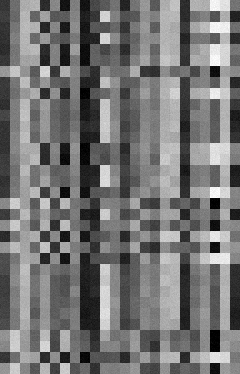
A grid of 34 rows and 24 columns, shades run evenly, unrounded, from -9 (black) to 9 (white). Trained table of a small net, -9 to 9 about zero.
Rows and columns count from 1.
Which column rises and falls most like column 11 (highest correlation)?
12
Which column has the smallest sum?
9
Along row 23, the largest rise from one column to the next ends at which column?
23
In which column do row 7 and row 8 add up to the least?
10
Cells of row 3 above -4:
18
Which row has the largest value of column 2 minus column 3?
34
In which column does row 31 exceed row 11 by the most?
24
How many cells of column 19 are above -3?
7
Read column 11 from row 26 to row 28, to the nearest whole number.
5 6 6
